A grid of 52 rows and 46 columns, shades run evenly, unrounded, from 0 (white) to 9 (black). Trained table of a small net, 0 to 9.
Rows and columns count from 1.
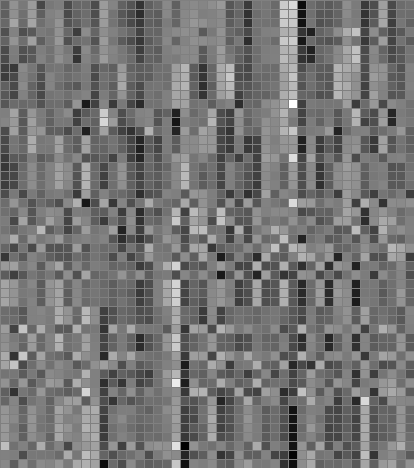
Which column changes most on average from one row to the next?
40
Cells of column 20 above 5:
13
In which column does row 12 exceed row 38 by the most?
10
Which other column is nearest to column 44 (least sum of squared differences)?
9
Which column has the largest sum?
16
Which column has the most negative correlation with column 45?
39
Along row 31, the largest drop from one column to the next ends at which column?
30
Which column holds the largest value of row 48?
33
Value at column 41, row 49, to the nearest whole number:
3
